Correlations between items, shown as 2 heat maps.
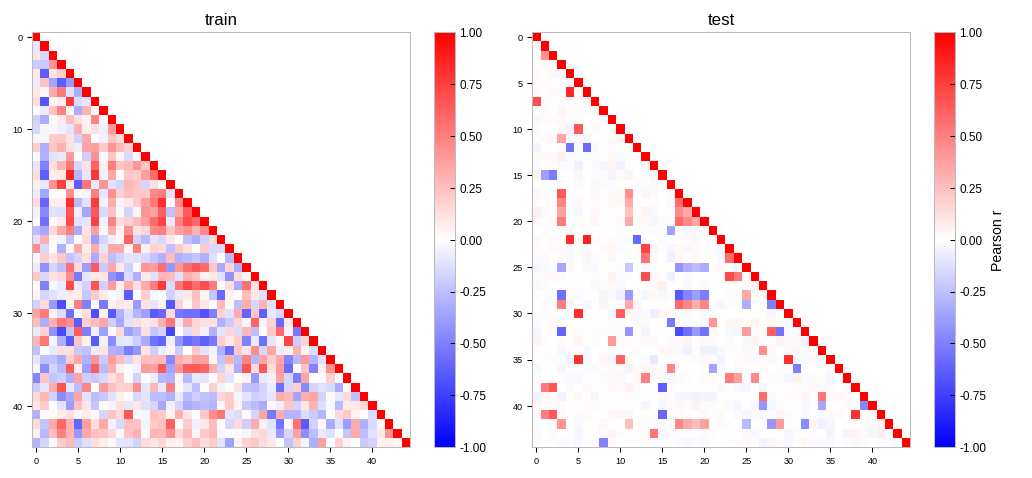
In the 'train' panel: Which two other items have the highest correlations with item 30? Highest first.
33, 1
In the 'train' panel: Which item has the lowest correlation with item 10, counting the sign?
26
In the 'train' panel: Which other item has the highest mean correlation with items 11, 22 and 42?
41
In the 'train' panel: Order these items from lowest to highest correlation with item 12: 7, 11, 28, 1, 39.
1, 39, 28, 11, 7
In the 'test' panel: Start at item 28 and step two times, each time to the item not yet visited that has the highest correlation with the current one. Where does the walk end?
25
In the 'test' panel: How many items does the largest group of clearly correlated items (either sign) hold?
11
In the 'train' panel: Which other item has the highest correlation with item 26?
31
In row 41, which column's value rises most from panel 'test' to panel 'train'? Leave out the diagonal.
15
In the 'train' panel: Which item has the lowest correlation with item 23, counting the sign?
34
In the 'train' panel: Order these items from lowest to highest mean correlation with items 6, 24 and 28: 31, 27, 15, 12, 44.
27, 15, 44, 12, 31
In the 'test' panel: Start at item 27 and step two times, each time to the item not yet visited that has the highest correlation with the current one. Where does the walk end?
34
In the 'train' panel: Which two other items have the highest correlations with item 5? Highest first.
32, 29
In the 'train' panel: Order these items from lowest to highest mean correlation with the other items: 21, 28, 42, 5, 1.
1, 5, 28, 42, 21
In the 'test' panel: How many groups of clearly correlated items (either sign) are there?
11
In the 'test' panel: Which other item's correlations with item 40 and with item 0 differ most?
7
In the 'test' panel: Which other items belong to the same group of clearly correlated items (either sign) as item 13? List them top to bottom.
23, 24, 26, 37
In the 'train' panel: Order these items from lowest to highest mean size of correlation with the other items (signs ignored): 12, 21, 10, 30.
10, 12, 21, 30
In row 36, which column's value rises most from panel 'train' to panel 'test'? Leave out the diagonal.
16
